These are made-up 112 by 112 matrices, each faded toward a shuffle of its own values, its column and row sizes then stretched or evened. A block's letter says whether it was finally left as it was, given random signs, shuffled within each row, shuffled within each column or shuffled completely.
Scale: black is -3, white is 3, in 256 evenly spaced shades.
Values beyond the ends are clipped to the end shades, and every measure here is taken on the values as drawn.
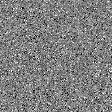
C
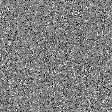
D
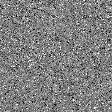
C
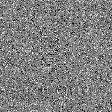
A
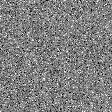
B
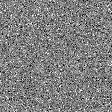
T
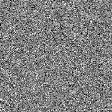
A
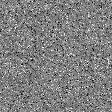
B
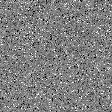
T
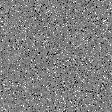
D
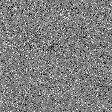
T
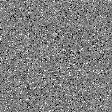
C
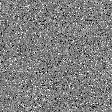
T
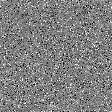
T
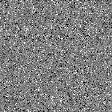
C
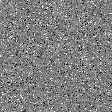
D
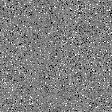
A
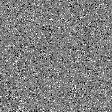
C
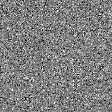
A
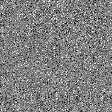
A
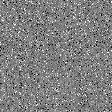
A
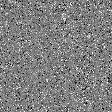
D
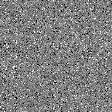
C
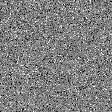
T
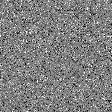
T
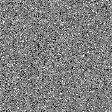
D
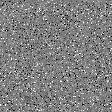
T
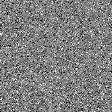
A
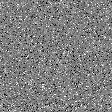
T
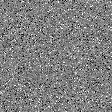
T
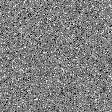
B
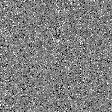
D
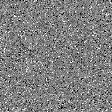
A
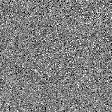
A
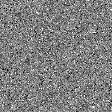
C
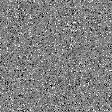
C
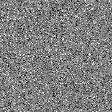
A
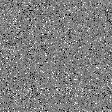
C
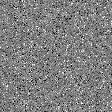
D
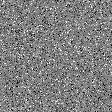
B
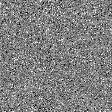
C
